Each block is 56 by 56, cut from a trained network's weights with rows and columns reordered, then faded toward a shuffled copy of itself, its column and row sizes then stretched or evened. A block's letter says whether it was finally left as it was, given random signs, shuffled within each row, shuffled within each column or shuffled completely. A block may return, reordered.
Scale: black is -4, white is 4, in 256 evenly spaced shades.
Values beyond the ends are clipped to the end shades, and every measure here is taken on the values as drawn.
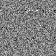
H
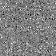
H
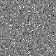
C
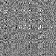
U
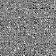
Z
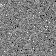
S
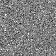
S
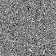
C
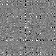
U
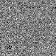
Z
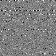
H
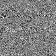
H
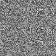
Z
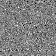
H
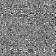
U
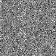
C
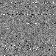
H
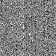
C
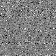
H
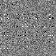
Z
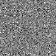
Z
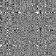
U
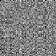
U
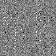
Z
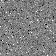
S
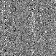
C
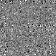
Z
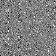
C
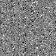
C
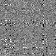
Z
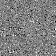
H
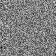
C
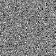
C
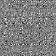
U
